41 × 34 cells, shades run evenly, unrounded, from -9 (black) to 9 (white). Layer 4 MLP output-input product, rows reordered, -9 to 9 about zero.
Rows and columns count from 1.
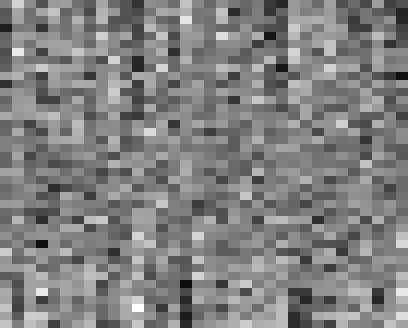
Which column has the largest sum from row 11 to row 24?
10
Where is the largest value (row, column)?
39, 12
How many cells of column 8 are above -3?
36
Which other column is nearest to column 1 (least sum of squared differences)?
15
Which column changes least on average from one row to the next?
18
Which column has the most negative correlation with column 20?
16
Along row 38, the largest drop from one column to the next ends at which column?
32
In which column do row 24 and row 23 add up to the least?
5
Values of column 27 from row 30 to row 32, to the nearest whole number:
-1 -3 1
